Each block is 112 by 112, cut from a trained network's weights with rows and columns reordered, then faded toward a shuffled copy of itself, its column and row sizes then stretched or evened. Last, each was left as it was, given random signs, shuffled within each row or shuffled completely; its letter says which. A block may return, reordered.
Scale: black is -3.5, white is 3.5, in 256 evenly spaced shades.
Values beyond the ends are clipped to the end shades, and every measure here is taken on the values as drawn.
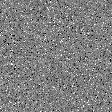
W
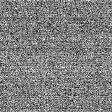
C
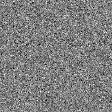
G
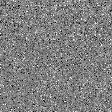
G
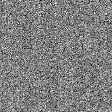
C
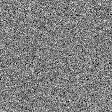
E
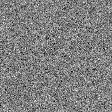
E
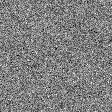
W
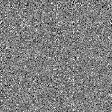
C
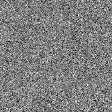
G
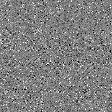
C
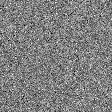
W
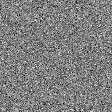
E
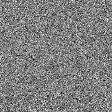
G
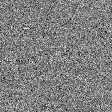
E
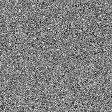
E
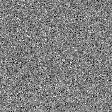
E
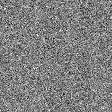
E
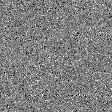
E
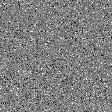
E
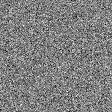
W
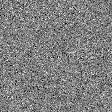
E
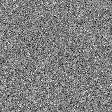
W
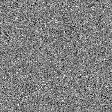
E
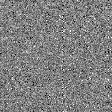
C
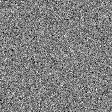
W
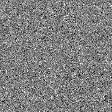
G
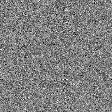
G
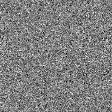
G
